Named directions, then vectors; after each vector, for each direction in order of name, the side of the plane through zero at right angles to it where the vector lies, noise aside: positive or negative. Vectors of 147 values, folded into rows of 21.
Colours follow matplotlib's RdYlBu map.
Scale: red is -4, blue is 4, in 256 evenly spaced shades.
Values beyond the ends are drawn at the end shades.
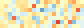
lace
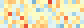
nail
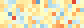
positive, negative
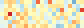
negative, positive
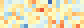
negative, negative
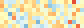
positive, negative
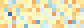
positive, negative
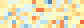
negative, negative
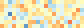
positive, negative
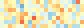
negative, positive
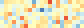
positive, positive
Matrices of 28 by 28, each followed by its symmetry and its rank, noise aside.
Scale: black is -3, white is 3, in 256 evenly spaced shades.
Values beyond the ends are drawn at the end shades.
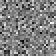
no symmetry, rank eight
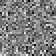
no symmetry, rank eight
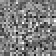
no symmetry, rank eight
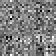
no symmetry, rank eight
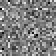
symmetric, rank six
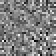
no symmetry, rank seven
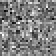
no symmetry, rank seven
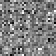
antisymmetric, rank six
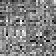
no symmetry, rank six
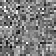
no symmetry, rank eight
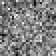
symmetric, rank six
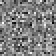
no symmetry, rank six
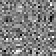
antisymmetric, rank six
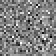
no symmetry, rank seven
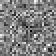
symmetric, rank six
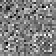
symmetric, rank eight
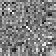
symmetric, rank seven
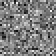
no symmetry, rank eight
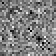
symmetric, rank eight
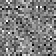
no symmetry, rank seven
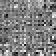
antisymmetric, rank six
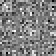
symmetric, rank seven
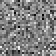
no symmetry, rank eight
